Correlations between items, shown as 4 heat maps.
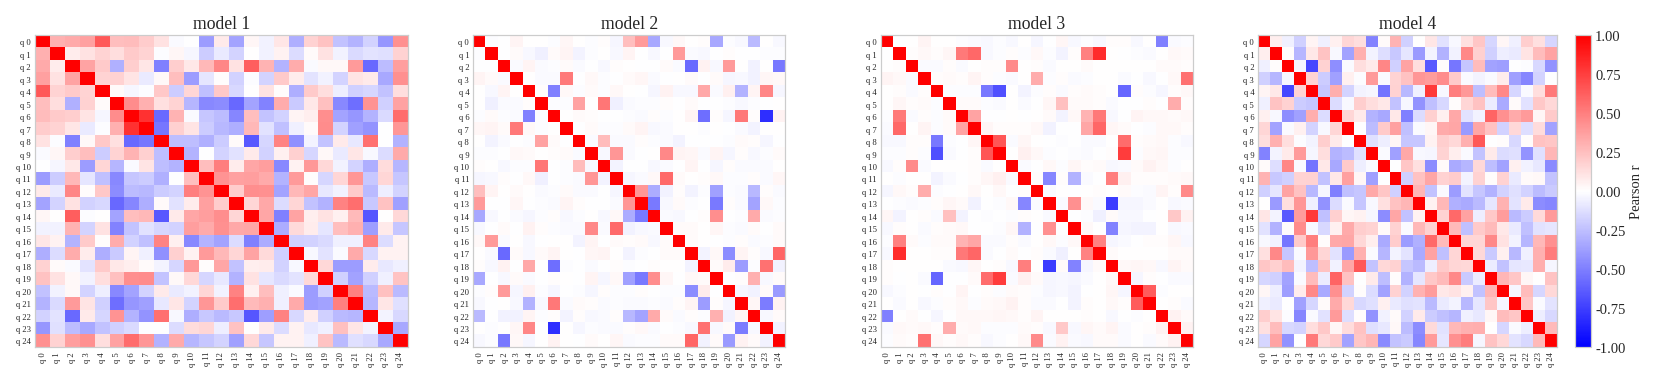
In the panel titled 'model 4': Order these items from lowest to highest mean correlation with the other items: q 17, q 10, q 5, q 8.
q 10, q 5, q 17, q 8
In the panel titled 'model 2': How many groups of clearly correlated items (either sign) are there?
7
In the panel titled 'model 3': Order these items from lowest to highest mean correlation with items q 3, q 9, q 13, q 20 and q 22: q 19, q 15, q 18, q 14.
q 18, q 14, q 15, q 19
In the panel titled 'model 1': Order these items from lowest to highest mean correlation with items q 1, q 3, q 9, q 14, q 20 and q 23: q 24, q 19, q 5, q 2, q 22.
q 22, q 5, q 19, q 24, q 2
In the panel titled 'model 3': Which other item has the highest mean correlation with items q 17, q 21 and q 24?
q 1
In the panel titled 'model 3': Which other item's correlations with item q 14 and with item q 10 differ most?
q 2
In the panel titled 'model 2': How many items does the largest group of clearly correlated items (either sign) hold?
6
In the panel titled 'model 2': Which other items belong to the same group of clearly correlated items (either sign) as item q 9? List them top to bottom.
q 11, q 15
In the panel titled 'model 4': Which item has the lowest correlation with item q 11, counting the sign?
q 9
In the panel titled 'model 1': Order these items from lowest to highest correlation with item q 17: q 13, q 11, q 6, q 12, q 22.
q 22, q 6, q 13, q 12, q 11
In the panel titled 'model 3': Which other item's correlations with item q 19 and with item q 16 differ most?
q 9
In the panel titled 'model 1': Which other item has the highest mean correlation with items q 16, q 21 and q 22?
q 8
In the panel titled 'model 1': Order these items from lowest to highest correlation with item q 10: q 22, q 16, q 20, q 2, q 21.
q 16, q 22, q 21, q 20, q 2
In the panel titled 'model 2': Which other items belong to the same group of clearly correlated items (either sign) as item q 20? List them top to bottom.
q 2, q 17, q 24
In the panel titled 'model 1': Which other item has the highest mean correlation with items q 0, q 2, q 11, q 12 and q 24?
q 14
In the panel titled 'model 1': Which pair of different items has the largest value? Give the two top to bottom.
q 6, q 7
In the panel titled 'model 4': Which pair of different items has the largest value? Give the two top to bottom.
q 4, q 14
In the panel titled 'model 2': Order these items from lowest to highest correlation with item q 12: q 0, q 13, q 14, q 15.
q 14, q 15, q 0, q 13
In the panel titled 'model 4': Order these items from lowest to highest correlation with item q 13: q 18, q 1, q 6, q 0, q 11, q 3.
q 1, q 18, q 6, q 0, q 11, q 3
